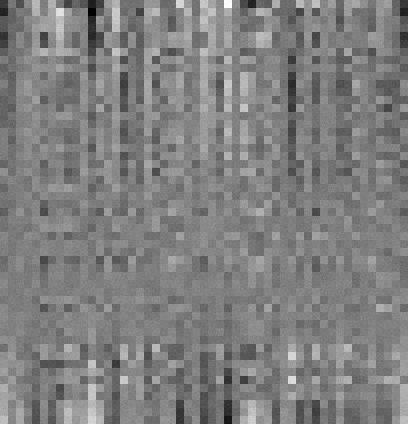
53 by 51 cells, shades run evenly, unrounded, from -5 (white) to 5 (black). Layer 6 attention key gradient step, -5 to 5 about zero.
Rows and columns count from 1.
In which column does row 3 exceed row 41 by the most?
12
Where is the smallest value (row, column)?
1, 29
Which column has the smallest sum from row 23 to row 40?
34
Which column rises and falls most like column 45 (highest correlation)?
35
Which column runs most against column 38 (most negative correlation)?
33
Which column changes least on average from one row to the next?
36
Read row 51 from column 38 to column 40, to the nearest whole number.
2 1 2
